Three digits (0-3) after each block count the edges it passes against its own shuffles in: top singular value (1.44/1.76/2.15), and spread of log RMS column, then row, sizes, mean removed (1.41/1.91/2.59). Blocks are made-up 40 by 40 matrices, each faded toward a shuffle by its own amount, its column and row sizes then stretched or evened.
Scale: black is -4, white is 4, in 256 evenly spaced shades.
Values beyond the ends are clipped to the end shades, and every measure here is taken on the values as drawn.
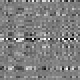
3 0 3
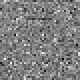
0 0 2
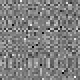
3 0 1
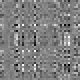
3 3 2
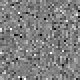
0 0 0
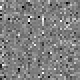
0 2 0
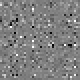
0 2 2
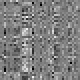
3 3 0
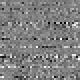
0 0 3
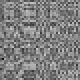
3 0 1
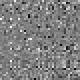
2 1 1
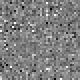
0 1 1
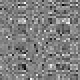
3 2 1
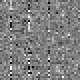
2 2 0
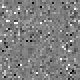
0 1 1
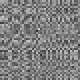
3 0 2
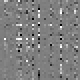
2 3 1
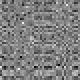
3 1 1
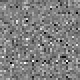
1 1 1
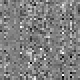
1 3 1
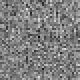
1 1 0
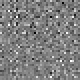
2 1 2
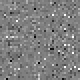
0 1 0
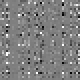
2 3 2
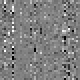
1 3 0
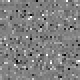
0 0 2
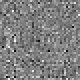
2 1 1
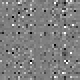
2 2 2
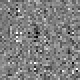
1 2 1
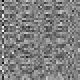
3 2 0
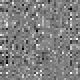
2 2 0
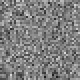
1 0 0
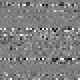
2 0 3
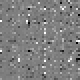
0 2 1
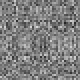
3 2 2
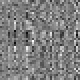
3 3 1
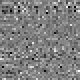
2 0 2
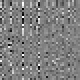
3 3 0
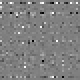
2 1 2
